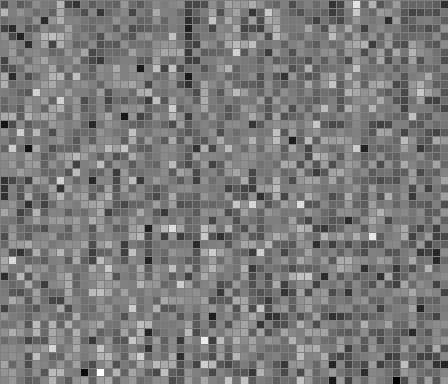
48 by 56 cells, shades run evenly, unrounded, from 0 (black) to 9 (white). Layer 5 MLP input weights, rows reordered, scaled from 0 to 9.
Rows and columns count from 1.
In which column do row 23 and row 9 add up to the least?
18
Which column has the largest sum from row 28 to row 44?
26
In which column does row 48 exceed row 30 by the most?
29
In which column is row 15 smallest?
16
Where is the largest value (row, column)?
47, 13
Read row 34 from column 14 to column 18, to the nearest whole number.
7 5 5 4 6
